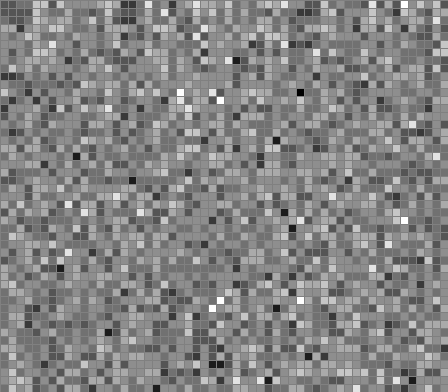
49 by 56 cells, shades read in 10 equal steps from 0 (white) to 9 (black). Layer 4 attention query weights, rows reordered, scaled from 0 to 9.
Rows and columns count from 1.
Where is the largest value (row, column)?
12, 38
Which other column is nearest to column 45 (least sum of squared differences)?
3
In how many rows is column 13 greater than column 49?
20
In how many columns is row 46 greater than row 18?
19
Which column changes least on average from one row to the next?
13
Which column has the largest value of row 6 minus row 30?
39
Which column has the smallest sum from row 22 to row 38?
47
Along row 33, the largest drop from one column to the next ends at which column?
54
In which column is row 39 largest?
35
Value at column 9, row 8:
7
